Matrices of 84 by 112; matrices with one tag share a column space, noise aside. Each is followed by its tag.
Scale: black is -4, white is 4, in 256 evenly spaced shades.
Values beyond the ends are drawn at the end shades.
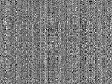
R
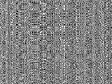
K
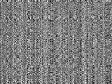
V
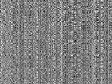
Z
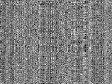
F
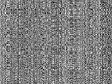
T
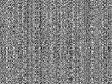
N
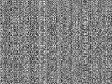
R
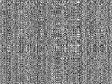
F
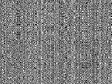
K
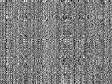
V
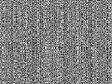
N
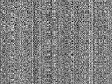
Z
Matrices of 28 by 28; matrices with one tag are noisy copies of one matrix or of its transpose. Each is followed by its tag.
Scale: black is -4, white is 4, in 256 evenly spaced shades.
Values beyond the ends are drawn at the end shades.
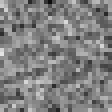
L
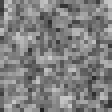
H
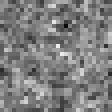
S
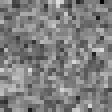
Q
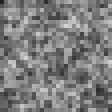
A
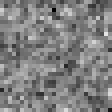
A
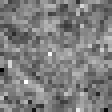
S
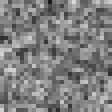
L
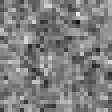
H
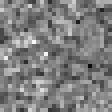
L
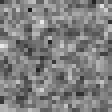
H
